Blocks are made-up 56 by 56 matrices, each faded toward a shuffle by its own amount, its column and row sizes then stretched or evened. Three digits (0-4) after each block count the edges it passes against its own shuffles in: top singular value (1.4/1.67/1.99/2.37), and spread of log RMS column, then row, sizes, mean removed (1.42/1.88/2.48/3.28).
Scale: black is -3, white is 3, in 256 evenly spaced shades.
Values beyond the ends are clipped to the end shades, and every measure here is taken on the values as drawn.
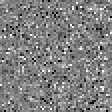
1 0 1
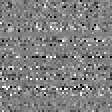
1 1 4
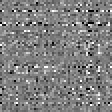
2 2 4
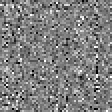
1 2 0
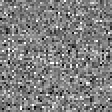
0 0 1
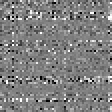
0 2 4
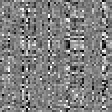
4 4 0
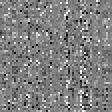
2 3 0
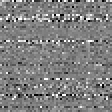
2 0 4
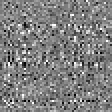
3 2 2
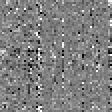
1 3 1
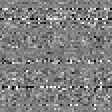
1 0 4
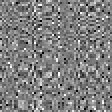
4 2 0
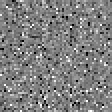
1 0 0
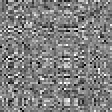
4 2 2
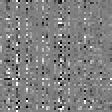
3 4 3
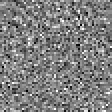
2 0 0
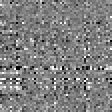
3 2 3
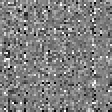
0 3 2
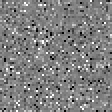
0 1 0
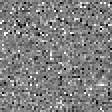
0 0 2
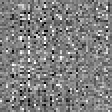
3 3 1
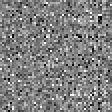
2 1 1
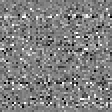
1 0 3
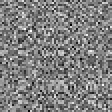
3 0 0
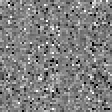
1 2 0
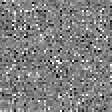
3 1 2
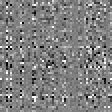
3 4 3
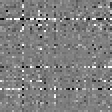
3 2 3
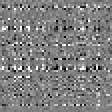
4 2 4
